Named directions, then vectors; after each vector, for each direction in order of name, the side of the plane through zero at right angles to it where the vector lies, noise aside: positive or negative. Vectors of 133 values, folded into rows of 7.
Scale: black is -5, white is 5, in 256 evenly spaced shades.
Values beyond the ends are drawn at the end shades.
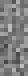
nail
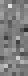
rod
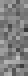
negative, positive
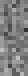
negative, positive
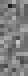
negative, negative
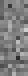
positive, negative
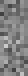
negative, negative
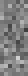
negative, positive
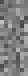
positive, negative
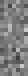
positive, negative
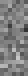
negative, positive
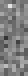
positive, positive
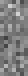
positive, positive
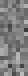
negative, positive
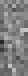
positive, negative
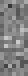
negative, negative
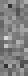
negative, negative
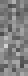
negative, negative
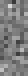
positive, positive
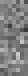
negative, positive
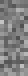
positive, negative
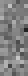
negative, positive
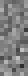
negative, positive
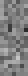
negative, positive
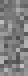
positive, negative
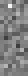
positive, positive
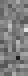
positive, negative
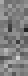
negative, positive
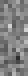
positive, negative
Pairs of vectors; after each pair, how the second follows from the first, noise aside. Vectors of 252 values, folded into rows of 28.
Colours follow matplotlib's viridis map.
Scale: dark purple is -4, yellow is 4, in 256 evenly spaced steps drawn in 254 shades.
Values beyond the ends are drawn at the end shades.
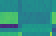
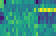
reversed, negated.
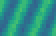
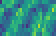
wrapped around, negated.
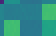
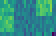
reversed.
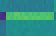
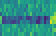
reversed, negated.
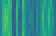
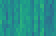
reversed, negated, shrunk.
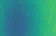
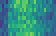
wrapped around, negated.
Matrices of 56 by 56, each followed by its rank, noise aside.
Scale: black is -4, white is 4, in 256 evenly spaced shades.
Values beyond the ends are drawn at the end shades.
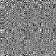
four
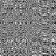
five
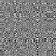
six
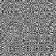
seven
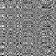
four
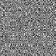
seven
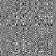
four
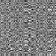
five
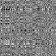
four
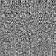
seven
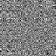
seven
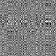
four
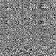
six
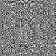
five
